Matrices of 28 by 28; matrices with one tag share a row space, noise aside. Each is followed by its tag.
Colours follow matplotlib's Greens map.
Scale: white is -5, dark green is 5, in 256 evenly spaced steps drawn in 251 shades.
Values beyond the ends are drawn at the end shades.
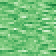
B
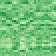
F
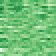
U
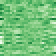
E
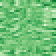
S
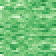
E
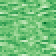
B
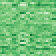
F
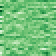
E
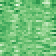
S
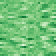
B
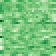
E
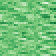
B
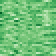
S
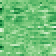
E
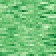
B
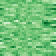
S
